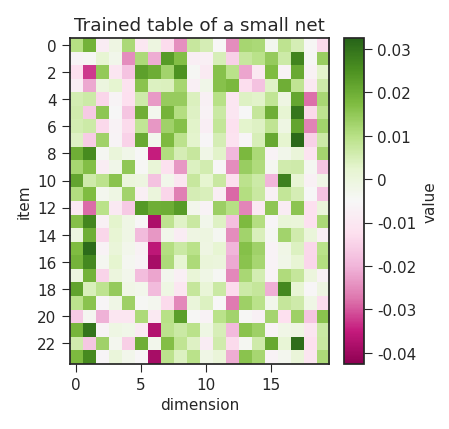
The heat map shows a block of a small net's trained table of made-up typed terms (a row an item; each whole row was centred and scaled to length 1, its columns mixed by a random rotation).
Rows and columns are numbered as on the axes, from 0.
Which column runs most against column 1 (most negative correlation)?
5
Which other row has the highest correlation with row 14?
17
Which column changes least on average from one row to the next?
10
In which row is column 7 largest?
1
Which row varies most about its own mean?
2
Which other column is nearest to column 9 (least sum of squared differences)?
14
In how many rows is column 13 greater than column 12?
20
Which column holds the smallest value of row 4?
18
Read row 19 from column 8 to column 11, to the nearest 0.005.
-0.025 0 0.005 -0.005
